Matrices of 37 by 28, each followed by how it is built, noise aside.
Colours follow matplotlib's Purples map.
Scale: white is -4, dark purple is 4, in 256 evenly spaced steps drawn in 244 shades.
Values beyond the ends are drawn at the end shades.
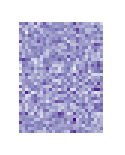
low rank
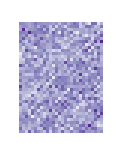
Hankel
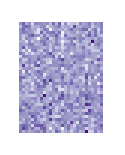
uneven columns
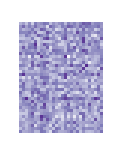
blocks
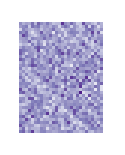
Toeplitz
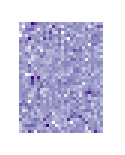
sparse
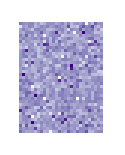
sparse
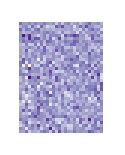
low rank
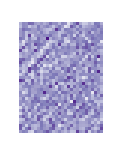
Hankel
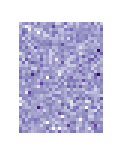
sparse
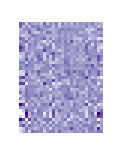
low rank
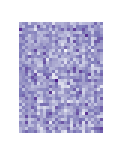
blocks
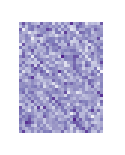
Toeplitz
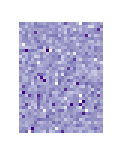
sparse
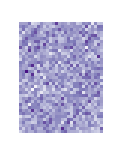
Hankel
